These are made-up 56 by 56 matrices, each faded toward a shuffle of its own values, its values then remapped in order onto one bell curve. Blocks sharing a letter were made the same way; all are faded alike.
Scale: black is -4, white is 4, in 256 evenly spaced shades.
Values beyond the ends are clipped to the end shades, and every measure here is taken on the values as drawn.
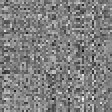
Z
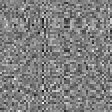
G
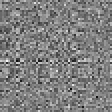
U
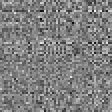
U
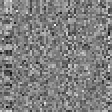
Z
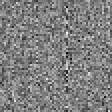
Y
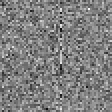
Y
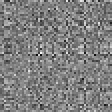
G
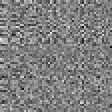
U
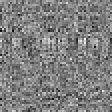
G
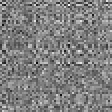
U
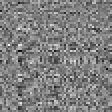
U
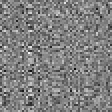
U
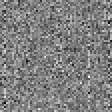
Y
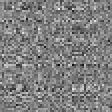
G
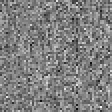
Y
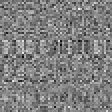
U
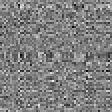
U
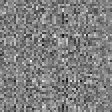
Z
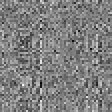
Z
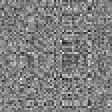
U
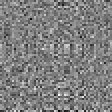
G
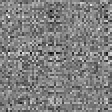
U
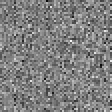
Y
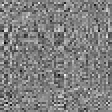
U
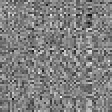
U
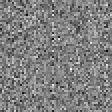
Y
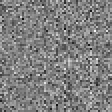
Y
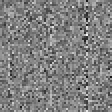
Y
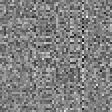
Z
